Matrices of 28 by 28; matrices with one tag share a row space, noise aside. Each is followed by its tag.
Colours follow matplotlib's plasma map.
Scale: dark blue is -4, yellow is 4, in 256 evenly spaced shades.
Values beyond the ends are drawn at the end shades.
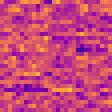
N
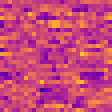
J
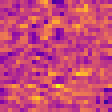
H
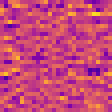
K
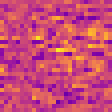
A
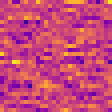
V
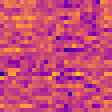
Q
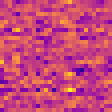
V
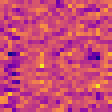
K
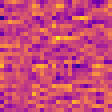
A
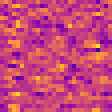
K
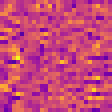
K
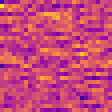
J
